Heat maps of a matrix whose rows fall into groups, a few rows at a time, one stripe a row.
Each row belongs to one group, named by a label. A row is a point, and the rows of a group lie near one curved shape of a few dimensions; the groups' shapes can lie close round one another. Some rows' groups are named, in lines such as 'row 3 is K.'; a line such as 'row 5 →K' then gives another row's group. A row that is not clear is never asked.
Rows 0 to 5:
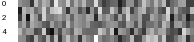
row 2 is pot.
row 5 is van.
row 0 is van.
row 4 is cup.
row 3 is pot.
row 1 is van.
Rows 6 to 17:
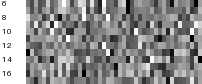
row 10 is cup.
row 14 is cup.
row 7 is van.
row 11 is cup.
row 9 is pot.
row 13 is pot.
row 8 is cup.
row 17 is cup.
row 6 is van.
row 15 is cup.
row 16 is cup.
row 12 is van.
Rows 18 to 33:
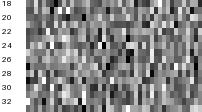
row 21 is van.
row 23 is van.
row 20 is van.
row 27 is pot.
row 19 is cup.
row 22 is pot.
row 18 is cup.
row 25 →cup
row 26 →van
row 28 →pot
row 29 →cup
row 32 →cup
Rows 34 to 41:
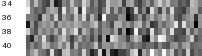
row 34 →cup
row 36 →van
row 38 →cup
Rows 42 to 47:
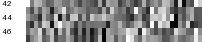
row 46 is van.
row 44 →van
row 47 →van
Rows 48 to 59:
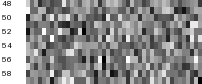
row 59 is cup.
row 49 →pot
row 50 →van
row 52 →cup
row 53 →cup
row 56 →van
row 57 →pot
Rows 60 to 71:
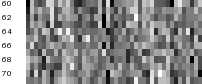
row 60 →pot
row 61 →van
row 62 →pot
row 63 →van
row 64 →cup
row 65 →cup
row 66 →pot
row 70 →cup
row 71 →cup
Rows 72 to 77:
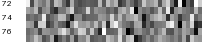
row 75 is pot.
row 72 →pot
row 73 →cup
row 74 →cup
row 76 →van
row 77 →cup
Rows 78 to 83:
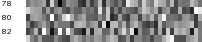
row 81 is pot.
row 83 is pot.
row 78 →van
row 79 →pot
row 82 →cup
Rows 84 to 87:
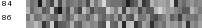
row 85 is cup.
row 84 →van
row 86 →pot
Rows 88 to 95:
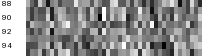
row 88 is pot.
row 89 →van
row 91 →van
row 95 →van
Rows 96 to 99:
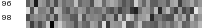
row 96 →pot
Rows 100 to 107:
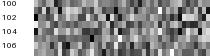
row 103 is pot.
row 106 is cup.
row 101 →cup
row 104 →pot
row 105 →van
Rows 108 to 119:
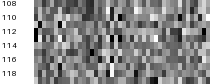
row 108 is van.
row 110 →pot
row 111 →pot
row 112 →pot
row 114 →pot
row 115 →van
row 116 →pot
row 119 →cup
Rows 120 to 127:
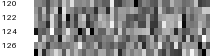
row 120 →van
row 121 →pot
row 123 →van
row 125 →pot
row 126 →cup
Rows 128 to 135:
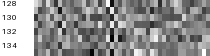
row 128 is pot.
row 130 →van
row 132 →van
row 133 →pot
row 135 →van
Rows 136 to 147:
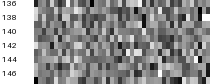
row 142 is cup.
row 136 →cup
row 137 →cup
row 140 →pot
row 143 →cup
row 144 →cup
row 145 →cup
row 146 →cup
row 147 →pot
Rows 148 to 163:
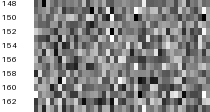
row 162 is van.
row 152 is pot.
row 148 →pot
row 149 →van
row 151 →van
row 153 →van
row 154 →cup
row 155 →pot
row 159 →pot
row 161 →pot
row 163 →pot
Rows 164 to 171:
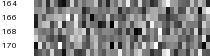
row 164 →cup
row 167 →van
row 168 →cup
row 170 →pot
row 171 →cup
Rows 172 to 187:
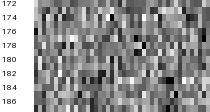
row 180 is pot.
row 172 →pot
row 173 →van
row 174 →pot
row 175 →pot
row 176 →pot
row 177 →van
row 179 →cup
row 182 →van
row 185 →cup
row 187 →cup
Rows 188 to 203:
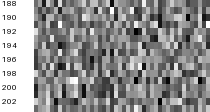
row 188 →pot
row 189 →van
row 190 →pot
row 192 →cup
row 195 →van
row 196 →van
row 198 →pot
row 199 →van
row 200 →van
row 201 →van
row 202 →pot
